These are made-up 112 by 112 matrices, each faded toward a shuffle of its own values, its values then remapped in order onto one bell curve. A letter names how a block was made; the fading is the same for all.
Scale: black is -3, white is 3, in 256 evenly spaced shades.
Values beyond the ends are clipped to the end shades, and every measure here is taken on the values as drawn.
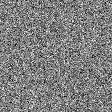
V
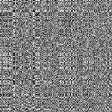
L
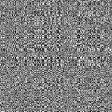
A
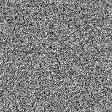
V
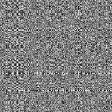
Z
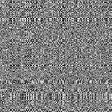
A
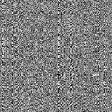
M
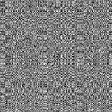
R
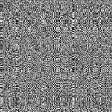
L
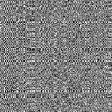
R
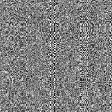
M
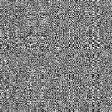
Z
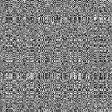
R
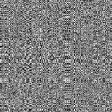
L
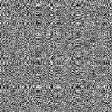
L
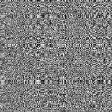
Z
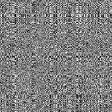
Z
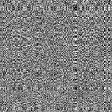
L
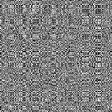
R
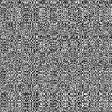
A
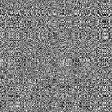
Z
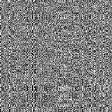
M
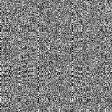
M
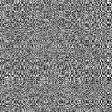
L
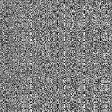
M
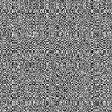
R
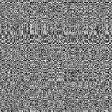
A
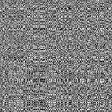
A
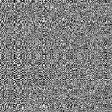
Z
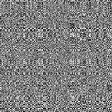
A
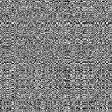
A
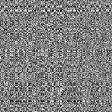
A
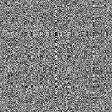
M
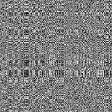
R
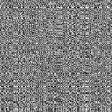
A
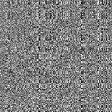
M
